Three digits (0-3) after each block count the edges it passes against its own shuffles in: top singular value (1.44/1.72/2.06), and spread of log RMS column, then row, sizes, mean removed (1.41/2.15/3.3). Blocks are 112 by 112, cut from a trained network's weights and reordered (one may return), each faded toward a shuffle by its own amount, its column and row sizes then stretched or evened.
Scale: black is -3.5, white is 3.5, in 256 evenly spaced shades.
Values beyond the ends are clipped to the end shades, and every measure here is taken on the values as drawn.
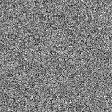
2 0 1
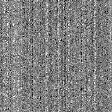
3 2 1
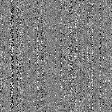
0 3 0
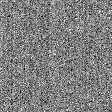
0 0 0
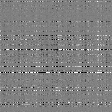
3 1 3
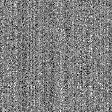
2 1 1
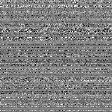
3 1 3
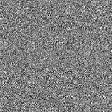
2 0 2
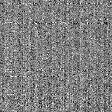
2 0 2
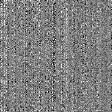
2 3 1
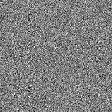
2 1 0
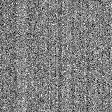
1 0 0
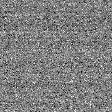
0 1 0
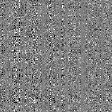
1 3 2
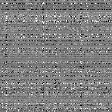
3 2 3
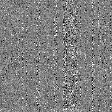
0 3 0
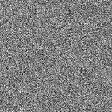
2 1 0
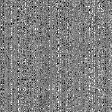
2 3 1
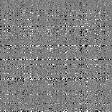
2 2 3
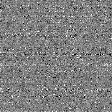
0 1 2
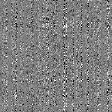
0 3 1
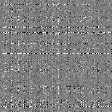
2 2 3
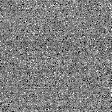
0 1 1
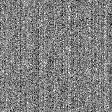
2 1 0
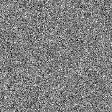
0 1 0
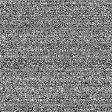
2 1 2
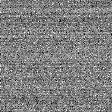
2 1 0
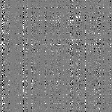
2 3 2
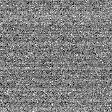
2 1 0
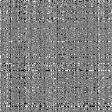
3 2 3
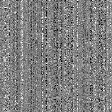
3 3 1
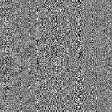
3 3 0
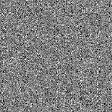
1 2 1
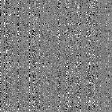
1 3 2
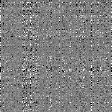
1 3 2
